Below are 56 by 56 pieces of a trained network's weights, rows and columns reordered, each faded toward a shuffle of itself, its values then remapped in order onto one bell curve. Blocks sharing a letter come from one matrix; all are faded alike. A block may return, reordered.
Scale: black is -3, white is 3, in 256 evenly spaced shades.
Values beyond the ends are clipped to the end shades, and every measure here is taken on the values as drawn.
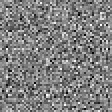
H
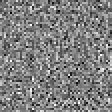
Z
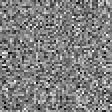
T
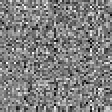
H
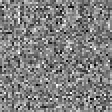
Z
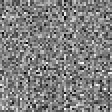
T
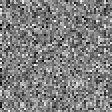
H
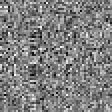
T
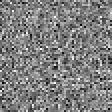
Z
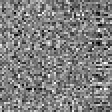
T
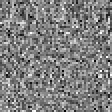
T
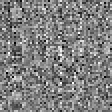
T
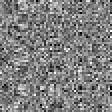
H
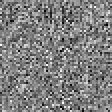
T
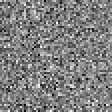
Z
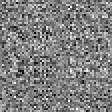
H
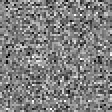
Z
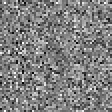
Z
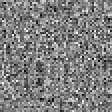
T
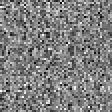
H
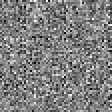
T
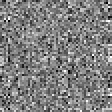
H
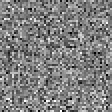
T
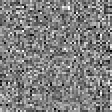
T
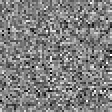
Z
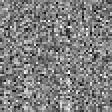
T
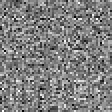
Z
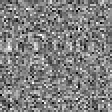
H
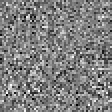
Z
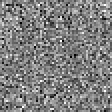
T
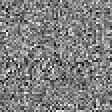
Z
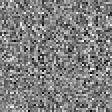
T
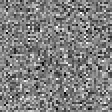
H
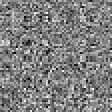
H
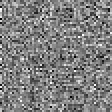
T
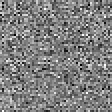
Z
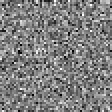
T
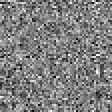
Z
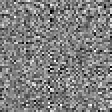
H
